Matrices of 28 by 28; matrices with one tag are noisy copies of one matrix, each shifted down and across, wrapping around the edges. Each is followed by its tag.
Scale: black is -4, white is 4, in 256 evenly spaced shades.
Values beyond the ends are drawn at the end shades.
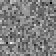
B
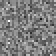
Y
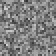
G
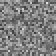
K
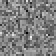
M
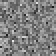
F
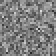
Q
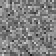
F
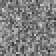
F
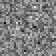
Y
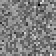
B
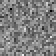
Q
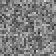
Y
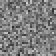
Y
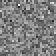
F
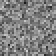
G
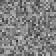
B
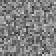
Q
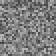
K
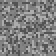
K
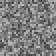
Q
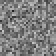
Y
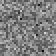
K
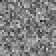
M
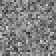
Q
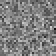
F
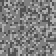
G
